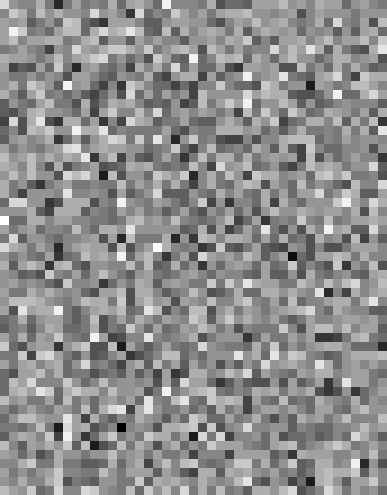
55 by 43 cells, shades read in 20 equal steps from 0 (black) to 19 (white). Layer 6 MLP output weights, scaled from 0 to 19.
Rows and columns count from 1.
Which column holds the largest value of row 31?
6
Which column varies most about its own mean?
14
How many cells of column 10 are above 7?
48
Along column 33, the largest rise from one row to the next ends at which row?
30
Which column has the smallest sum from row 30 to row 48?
37
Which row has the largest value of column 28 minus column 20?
42
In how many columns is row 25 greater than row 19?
24
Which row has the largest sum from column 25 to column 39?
32
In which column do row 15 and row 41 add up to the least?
21
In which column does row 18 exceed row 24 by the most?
10
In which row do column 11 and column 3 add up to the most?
38
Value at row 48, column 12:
8
